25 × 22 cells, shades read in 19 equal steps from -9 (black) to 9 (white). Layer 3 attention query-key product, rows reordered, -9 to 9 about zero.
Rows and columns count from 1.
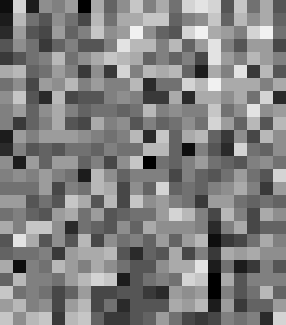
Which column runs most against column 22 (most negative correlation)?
21
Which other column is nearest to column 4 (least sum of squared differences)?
22
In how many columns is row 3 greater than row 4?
14
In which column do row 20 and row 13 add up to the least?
12
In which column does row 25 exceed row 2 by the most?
1
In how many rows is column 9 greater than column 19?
10
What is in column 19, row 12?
6
